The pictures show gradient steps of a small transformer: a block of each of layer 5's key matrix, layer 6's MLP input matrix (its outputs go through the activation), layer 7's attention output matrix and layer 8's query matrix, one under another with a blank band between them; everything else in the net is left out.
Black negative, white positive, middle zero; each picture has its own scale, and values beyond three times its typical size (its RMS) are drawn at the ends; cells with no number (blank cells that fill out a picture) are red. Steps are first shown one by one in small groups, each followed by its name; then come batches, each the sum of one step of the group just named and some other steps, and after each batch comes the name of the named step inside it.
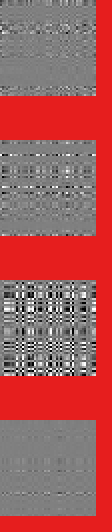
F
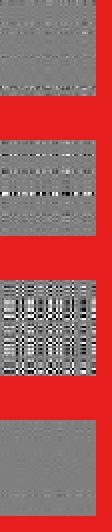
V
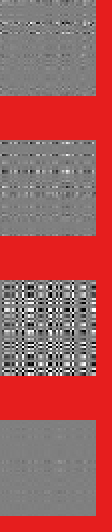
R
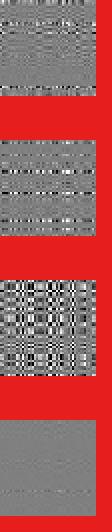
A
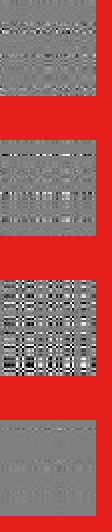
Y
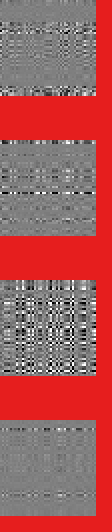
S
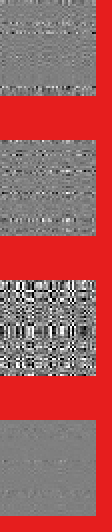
A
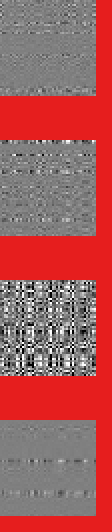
R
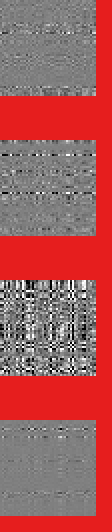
S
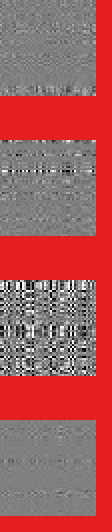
S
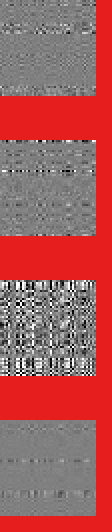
Y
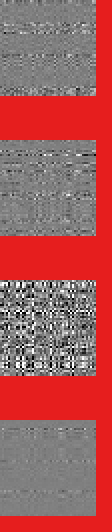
Y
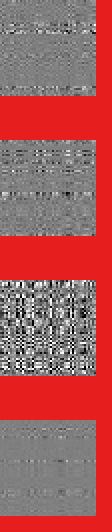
V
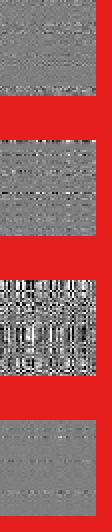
S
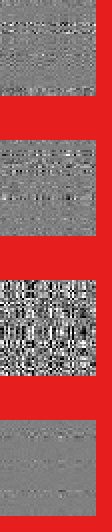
R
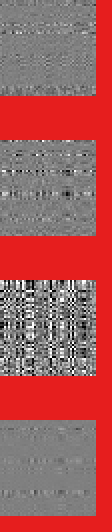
V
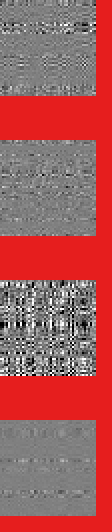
F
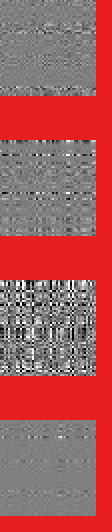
S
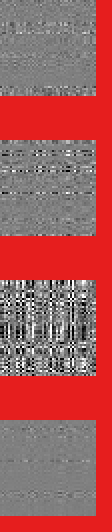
S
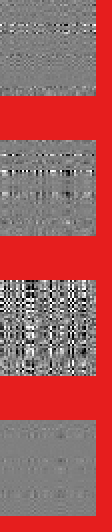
V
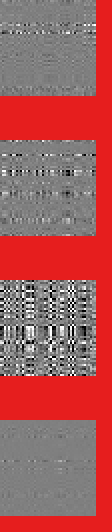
V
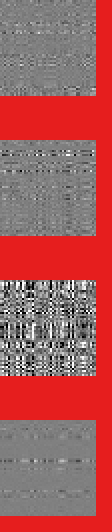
R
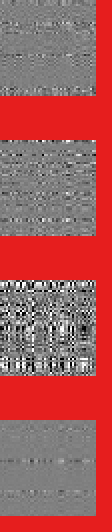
A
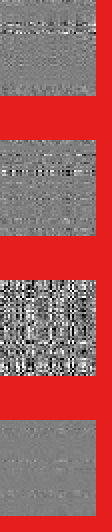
R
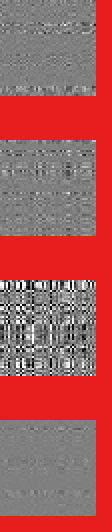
Y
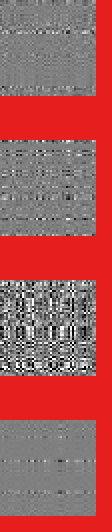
F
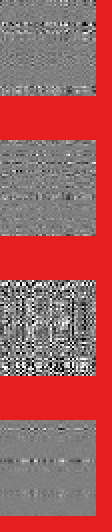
F
